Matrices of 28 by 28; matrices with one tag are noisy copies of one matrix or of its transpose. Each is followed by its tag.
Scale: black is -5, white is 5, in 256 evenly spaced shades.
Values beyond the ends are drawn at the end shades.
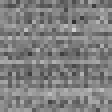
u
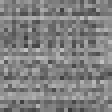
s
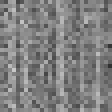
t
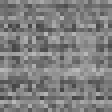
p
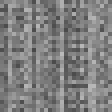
u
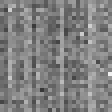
u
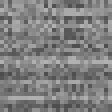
t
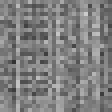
s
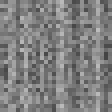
t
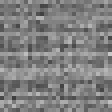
p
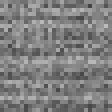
t
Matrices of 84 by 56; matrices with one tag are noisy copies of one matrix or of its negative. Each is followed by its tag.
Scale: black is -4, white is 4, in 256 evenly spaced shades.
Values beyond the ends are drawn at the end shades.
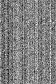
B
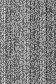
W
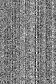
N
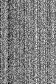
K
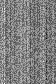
W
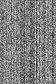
N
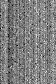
K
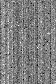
B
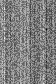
W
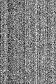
K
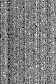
K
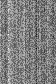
K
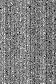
W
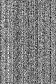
B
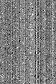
N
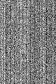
W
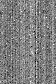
N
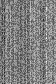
W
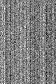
W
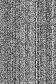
N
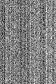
W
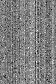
N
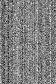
B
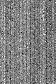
W
